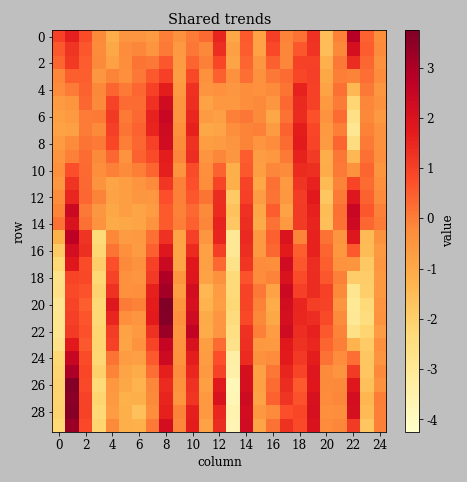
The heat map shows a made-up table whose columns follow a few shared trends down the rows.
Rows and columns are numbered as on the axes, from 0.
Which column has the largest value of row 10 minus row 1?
8
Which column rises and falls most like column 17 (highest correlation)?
20
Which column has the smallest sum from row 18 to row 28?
13
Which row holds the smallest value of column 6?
28
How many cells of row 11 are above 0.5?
8
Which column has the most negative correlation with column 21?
2
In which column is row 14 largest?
22
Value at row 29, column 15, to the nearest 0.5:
-1
